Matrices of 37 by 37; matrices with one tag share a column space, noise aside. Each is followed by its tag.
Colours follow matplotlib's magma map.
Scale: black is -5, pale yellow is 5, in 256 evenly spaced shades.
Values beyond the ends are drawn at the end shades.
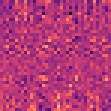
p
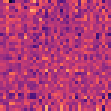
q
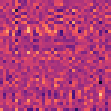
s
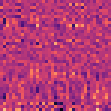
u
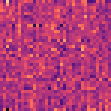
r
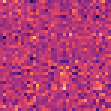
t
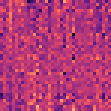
q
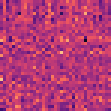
p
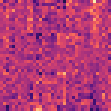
q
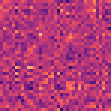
t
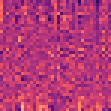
p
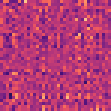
q
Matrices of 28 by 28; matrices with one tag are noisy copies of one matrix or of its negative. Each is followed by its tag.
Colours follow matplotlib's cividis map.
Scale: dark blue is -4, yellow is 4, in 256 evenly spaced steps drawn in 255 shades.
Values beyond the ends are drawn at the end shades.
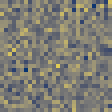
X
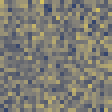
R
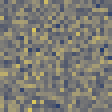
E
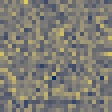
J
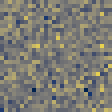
E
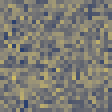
J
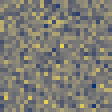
E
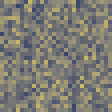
X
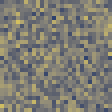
E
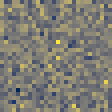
X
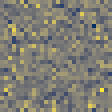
J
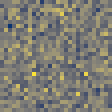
R
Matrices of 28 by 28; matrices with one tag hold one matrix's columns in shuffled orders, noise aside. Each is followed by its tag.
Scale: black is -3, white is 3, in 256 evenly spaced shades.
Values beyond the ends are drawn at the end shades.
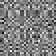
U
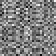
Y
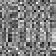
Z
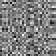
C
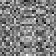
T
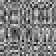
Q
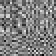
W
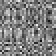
Q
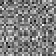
T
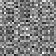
Y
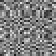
U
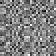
T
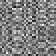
Y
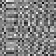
C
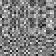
W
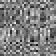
Q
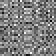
Y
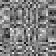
Q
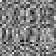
Q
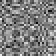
T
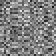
Y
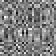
Q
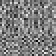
W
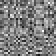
W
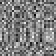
Z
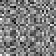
T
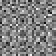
T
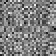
C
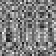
Z
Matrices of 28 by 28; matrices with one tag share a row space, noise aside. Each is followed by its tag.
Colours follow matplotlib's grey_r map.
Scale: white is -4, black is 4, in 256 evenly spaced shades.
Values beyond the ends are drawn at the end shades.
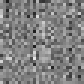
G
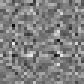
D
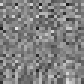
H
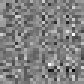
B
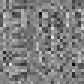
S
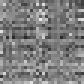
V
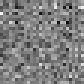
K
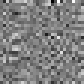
S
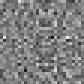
H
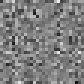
D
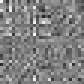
G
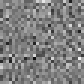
G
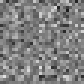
K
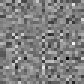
B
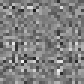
D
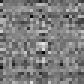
V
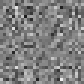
D
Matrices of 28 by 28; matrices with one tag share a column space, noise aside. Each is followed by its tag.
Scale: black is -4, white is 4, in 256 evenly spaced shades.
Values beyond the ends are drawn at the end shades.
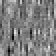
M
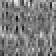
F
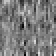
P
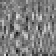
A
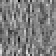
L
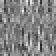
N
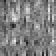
P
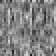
L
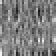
P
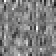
F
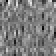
F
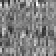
F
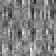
M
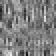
P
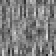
M
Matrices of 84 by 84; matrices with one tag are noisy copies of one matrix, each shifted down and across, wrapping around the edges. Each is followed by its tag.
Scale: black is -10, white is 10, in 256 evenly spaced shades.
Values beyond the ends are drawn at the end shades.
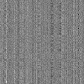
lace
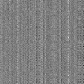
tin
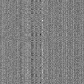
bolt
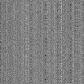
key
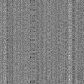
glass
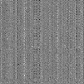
tin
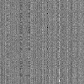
lace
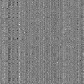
bolt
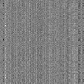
bolt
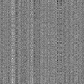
glass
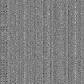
tin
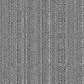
tin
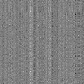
glass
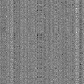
glass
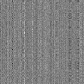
lace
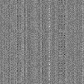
tin
